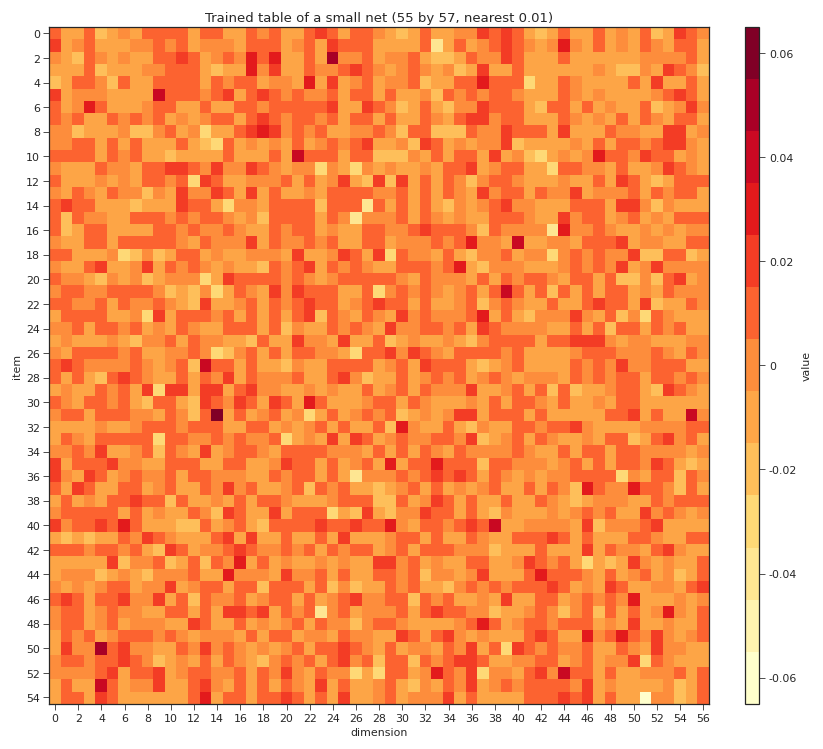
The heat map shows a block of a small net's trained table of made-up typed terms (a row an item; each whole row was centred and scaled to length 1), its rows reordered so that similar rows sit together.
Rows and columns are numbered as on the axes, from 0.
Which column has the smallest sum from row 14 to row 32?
43
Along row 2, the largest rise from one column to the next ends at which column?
24
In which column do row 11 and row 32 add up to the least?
26
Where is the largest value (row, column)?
31, 14
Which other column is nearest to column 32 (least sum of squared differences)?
0
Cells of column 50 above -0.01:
33
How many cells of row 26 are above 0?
25
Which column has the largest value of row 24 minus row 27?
37
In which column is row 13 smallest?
8
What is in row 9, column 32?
0.02
